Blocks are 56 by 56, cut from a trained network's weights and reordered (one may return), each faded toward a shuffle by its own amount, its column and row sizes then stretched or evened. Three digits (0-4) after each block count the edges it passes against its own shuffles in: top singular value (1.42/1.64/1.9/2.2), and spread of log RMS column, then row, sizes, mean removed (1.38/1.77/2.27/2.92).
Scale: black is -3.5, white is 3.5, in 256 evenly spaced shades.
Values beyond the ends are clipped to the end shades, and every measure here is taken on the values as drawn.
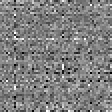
2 2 2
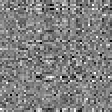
4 0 3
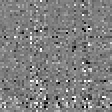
1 3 3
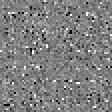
0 2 2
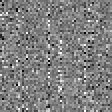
2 3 0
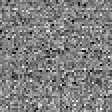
1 1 1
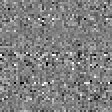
0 1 3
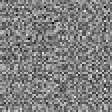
4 0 0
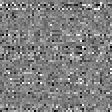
3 1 4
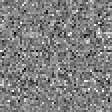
2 1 1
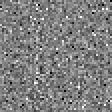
1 0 0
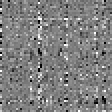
1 4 1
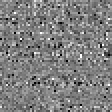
0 1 3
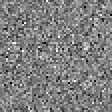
0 0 2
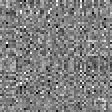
4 3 1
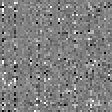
1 3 2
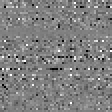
0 1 4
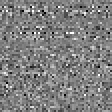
0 0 4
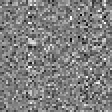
3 2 0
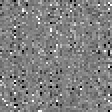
1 3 1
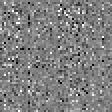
0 3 2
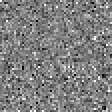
0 1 0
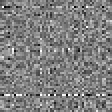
4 2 2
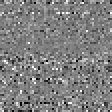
0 0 4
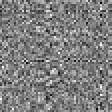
4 1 1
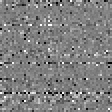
3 1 3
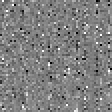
0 3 1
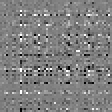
3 3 4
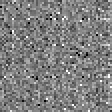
2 0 0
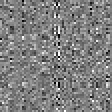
4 4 0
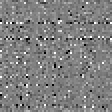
2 3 3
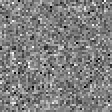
1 0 0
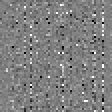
2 3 1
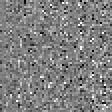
0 3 0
